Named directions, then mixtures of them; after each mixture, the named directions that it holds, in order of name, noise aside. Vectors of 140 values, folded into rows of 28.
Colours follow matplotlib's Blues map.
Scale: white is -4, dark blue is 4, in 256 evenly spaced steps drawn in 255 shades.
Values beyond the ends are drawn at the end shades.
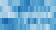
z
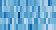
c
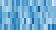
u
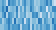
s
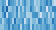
s.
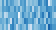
c.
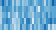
u.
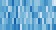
s, u.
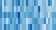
c, u.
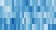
u, z.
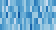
c, s.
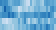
z.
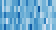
c, u.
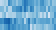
s, z.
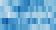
z.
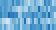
u, z.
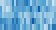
u, z.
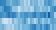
z.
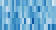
u.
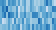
s, z.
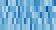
s.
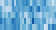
u, z.
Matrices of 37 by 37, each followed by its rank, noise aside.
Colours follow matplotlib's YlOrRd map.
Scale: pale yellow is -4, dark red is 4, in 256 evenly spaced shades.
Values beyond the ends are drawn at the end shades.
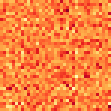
six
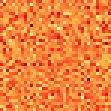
eight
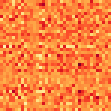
seven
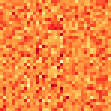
seven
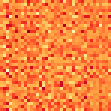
six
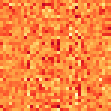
five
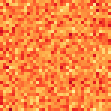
eight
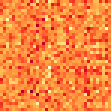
eight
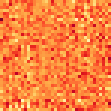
eight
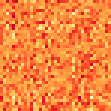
seven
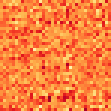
eight
